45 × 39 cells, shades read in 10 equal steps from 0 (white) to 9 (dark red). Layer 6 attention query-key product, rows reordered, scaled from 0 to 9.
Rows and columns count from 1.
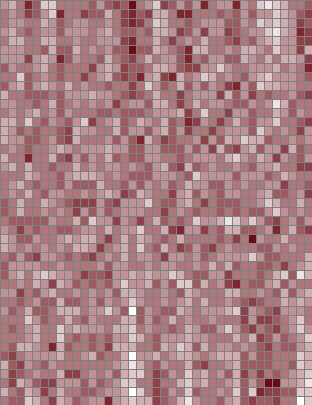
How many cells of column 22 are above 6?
4
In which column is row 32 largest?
30
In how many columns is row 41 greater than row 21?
15
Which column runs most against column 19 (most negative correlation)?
21
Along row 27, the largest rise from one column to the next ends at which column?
32
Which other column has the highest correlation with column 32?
28
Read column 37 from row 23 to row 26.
5 5 4 3
